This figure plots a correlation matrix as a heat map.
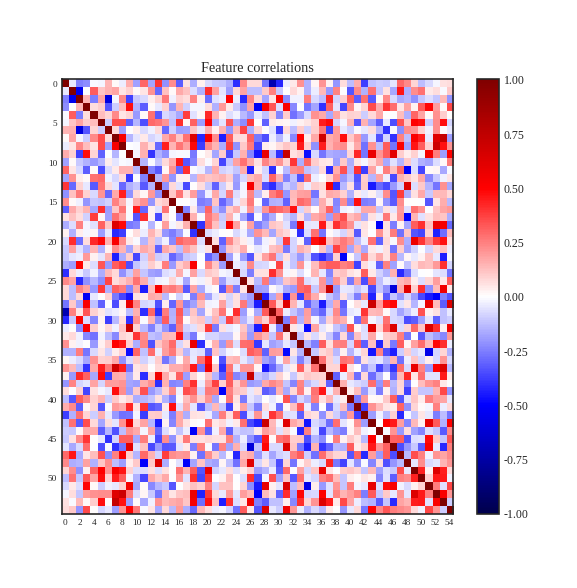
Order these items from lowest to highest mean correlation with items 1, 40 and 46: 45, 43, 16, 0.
0, 16, 45, 43
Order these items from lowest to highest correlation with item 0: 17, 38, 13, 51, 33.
38, 51, 17, 33, 13
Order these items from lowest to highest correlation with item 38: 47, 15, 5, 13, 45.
13, 15, 5, 47, 45
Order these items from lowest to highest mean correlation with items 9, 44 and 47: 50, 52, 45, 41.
50, 52, 45, 41
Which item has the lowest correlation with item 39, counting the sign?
22
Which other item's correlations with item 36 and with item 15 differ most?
20
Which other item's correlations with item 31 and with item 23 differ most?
9
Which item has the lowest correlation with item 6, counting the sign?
2
